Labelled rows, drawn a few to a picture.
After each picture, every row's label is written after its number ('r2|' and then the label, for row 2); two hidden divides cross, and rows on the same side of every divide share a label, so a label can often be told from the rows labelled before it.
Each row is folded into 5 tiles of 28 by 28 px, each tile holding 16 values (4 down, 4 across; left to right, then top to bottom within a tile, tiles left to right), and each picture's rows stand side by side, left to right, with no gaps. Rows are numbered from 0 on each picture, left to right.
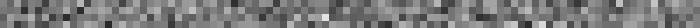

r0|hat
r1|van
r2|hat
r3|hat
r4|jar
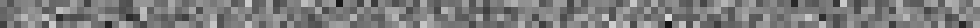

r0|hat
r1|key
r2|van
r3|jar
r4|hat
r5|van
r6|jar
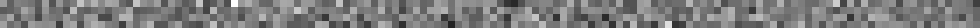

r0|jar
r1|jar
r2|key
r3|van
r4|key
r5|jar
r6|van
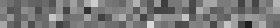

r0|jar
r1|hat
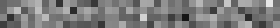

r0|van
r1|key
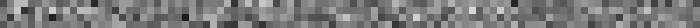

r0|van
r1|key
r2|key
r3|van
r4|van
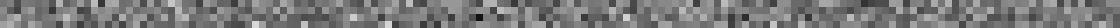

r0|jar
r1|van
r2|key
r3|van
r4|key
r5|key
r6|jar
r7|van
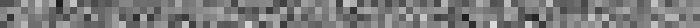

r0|van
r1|key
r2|van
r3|key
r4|hat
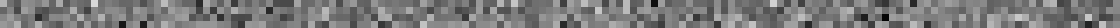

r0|jar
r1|van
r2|hat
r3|jar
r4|van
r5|hat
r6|key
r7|hat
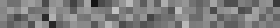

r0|key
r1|van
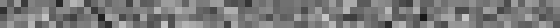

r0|hat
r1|van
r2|hat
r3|hat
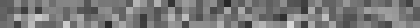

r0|hat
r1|hat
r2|hat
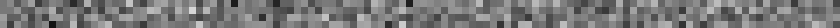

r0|key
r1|van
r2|hat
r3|key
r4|jar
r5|van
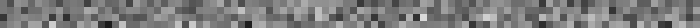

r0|hat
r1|hat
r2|van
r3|key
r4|hat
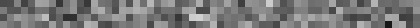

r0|hat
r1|key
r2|hat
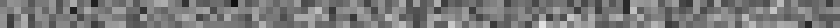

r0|van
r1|van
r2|hat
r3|hat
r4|jar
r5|hat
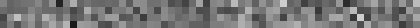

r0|hat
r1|jar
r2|jar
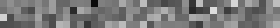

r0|van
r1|jar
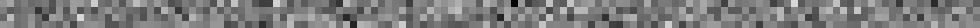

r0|jar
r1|jar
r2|hat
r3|van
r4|key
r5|jar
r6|van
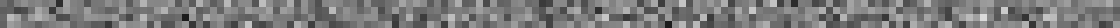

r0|hat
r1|key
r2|key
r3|hat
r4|hat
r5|van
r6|key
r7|key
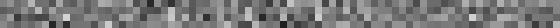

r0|key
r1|hat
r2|van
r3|jar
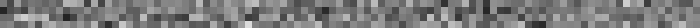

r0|hat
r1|key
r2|jar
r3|jar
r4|hat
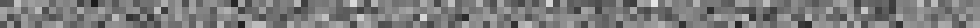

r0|van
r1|van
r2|hat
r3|key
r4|jar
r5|hat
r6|jar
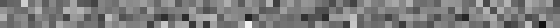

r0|van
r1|key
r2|key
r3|key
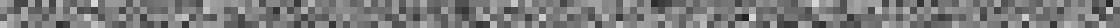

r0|jar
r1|hat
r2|key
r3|jar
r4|van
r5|key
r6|van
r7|hat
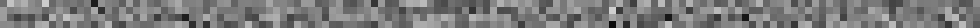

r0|key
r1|key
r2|key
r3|jar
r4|key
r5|key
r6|hat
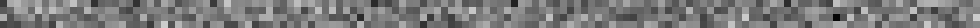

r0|van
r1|key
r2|van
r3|van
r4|hat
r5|hat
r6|jar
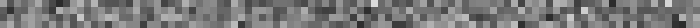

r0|hat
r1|hat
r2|jar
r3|hat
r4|jar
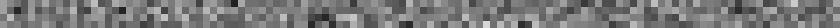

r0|jar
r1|van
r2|key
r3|hat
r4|jar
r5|jar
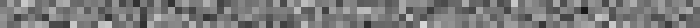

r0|key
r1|hat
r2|van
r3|jar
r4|hat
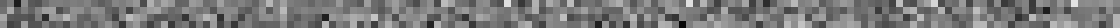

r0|key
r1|key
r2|key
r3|key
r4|key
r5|jar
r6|jar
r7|jar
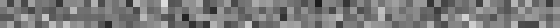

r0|hat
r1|key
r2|jar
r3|hat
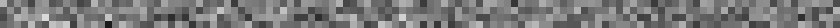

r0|hat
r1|key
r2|key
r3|van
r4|van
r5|key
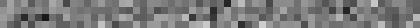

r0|key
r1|hat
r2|jar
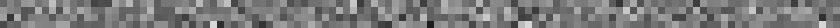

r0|van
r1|key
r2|hat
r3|key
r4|van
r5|van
